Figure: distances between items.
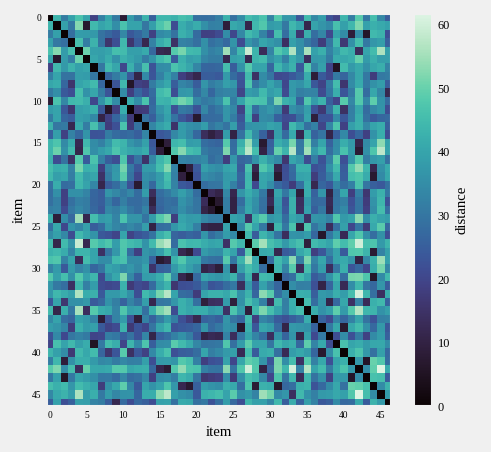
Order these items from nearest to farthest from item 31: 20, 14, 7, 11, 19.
19, 7, 20, 11, 14
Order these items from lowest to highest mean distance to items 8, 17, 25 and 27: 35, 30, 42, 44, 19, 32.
32, 35, 30, 19, 44, 42
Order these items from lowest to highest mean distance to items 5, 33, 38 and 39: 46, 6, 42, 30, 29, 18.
6, 30, 46, 18, 29, 42
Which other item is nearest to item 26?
37
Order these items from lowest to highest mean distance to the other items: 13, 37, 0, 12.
12, 37, 13, 0
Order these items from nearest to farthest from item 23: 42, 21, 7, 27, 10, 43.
21, 43, 7, 42, 10, 27
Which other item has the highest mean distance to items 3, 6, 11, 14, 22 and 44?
27
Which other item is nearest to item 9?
46
